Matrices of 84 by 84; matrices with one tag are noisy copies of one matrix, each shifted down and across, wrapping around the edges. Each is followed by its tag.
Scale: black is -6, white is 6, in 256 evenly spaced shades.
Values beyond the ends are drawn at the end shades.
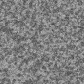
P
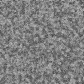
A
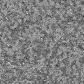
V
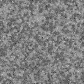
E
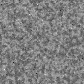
A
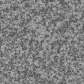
P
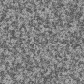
V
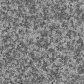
E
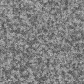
A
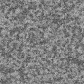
P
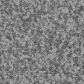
V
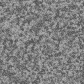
P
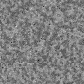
V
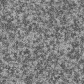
E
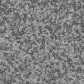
A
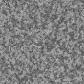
V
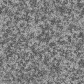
E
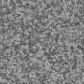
A
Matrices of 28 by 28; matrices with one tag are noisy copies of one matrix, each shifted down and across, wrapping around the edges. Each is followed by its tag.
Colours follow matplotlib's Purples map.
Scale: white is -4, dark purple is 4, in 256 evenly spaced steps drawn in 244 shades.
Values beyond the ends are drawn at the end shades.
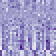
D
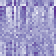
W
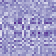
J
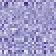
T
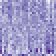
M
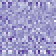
T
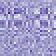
J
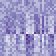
W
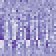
D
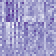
M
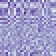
J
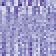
D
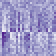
W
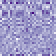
J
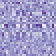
T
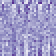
D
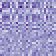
J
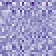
T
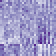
M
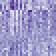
M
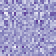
T
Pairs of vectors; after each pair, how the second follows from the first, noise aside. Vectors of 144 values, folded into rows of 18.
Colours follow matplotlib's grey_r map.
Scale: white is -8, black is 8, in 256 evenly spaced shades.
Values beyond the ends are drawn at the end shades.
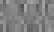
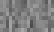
reversed.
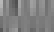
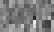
wrapped around, scaled up.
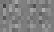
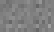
reversed, negated, shrunk.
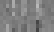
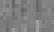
negated, shrunk.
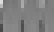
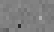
wrapped around, negated, partly zeroed.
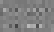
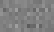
negated, shrunk.
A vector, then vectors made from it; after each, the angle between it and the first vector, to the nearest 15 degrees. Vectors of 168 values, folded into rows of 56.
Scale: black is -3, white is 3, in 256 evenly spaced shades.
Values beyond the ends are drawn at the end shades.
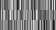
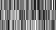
60 degrees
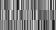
15 degrees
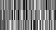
120 degrees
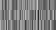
75 degrees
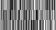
150 degrees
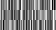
135 degrees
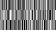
75 degrees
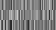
90 degrees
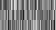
60 degrees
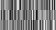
165 degrees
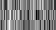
90 degrees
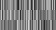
45 degrees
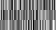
150 degrees
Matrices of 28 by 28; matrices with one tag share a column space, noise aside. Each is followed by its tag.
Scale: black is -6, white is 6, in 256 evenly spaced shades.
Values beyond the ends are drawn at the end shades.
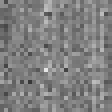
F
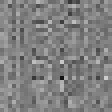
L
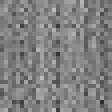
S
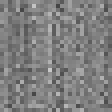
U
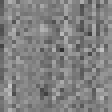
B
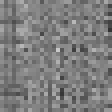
B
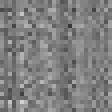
S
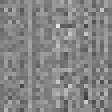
S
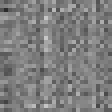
U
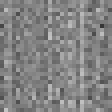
S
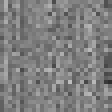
F
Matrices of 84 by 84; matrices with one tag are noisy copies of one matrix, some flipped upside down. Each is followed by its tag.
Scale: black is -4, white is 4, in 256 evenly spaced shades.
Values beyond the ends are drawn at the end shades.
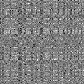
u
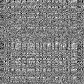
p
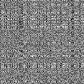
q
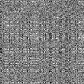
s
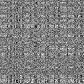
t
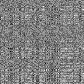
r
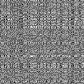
q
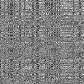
r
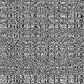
t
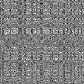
u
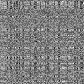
t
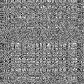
p
